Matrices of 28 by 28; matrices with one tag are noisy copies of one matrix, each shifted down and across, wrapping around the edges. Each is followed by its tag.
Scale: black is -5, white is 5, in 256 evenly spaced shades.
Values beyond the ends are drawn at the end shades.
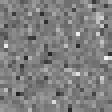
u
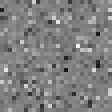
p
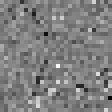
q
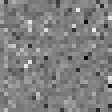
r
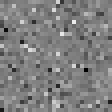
u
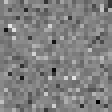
p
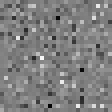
p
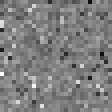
r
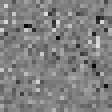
q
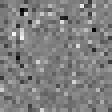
q
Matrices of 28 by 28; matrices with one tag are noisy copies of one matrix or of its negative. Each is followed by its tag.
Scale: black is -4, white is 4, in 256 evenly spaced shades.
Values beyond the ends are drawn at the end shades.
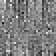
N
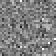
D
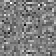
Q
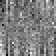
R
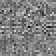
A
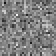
D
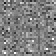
Q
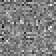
Q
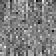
N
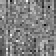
R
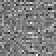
Q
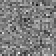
D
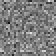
Q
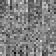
N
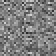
Q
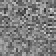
A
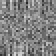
N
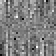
R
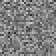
Q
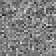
A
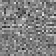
A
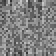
N
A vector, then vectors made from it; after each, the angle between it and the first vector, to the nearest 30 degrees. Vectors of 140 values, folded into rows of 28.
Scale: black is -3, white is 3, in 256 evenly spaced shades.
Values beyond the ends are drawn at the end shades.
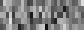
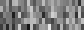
90 degrees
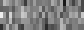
60 degrees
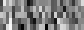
30 degrees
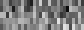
60 degrees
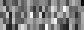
150 degrees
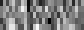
60 degrees
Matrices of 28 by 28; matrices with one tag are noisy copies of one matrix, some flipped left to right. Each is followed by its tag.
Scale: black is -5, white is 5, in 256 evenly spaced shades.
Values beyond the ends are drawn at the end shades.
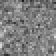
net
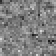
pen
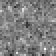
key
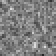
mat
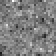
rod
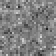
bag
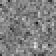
mat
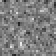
mat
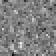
mat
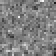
rod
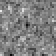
key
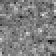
pen
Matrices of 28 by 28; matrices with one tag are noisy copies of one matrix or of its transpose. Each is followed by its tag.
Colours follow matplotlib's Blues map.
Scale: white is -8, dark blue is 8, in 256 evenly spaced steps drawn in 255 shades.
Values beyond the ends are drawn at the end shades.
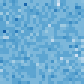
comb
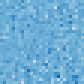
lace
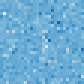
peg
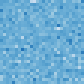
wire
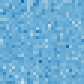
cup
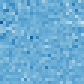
cup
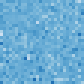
wire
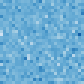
wire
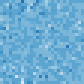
cup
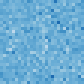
peg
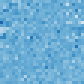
cup
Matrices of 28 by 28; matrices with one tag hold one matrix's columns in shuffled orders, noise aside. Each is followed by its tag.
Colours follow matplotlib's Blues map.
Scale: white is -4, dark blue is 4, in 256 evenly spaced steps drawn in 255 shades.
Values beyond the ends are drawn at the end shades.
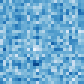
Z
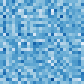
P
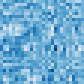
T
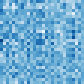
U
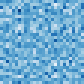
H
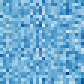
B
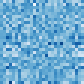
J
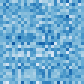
J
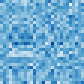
J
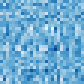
T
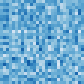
Z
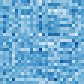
P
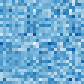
P
